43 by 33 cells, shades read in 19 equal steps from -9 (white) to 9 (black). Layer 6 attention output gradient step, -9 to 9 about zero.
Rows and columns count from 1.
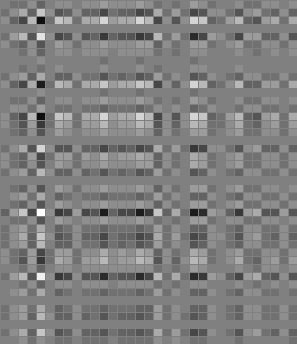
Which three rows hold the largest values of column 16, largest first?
27, 35, 5
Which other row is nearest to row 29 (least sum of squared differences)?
39
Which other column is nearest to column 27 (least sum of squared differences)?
7
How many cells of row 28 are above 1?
1
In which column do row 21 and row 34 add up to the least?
22
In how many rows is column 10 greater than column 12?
16
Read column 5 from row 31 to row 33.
-4 4 5
